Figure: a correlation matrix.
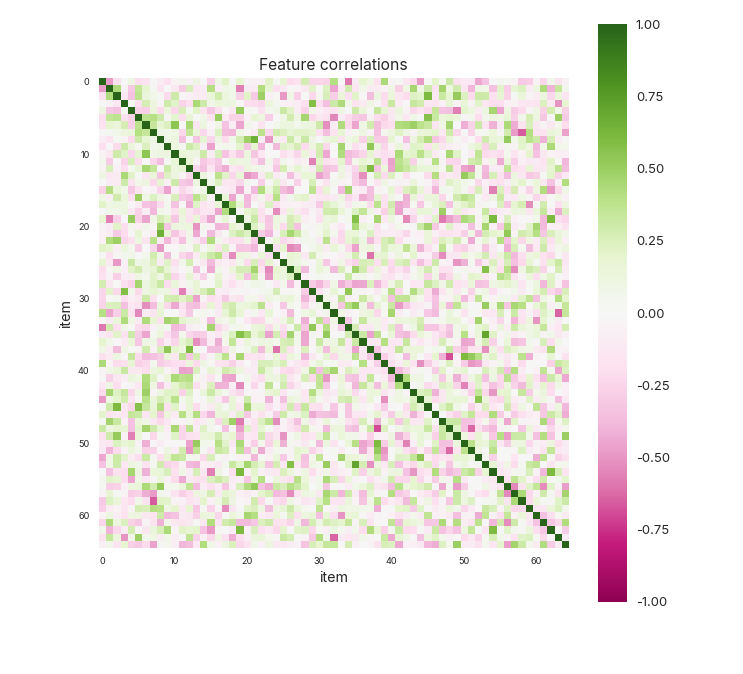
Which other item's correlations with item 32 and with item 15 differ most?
1
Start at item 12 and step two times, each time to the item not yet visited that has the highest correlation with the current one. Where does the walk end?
9
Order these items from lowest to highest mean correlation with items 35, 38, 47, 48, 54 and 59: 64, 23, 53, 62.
23, 64, 62, 53
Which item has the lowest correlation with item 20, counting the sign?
13
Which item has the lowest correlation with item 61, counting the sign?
56
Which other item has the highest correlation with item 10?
6
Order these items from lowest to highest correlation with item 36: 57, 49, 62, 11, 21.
57, 62, 49, 21, 11
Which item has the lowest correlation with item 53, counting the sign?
37
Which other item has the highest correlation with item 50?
38
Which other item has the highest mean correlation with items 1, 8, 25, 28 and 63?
5
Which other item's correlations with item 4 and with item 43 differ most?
54
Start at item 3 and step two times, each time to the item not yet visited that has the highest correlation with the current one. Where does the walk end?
34
